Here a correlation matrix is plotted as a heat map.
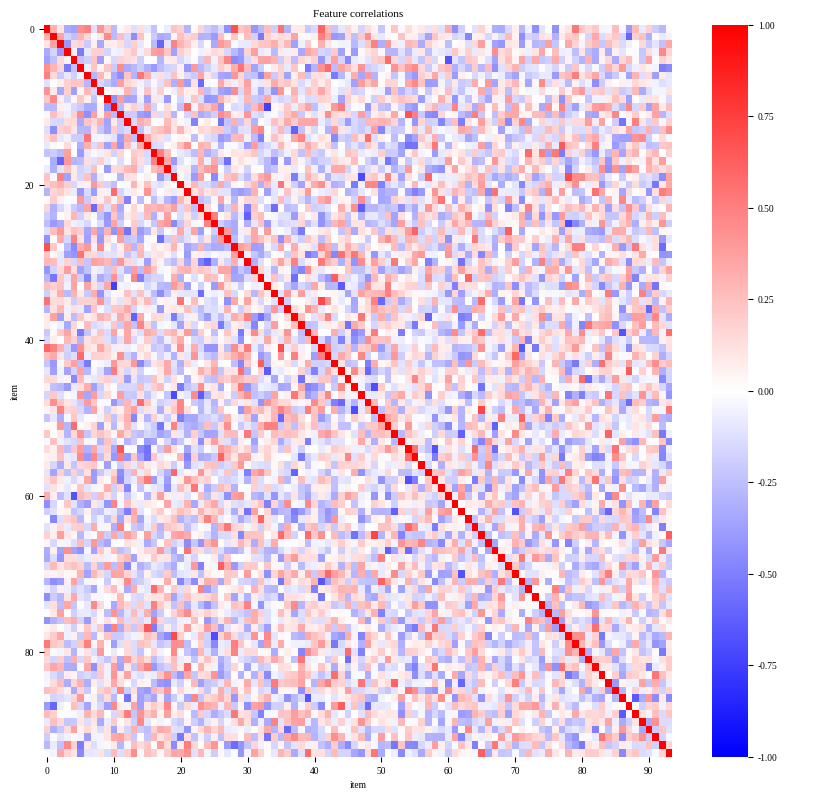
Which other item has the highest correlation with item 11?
54
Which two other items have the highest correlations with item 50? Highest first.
71, 68
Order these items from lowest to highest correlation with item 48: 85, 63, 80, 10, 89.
10, 63, 85, 80, 89
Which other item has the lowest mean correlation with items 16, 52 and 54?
58
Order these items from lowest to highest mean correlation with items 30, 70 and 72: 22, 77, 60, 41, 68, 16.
77, 60, 68, 22, 16, 41
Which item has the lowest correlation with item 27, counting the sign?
17
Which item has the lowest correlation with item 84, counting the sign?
62
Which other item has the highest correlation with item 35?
41
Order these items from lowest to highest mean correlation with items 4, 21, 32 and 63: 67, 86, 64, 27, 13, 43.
64, 67, 86, 27, 13, 43
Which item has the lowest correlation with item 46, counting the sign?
49
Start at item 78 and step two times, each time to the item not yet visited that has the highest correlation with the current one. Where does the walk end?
57
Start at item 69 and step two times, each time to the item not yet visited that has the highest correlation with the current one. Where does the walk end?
55
